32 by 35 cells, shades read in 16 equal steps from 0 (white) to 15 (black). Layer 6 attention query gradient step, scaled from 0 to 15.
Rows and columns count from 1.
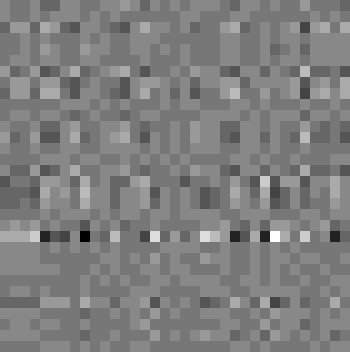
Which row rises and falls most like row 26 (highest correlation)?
20
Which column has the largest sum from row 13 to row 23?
24
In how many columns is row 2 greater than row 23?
8
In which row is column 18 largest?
9
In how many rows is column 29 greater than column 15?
12
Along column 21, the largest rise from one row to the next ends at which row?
23
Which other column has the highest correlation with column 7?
25
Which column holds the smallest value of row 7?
31
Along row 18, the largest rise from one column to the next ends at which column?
28
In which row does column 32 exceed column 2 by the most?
22
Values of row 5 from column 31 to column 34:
9 7 7 7
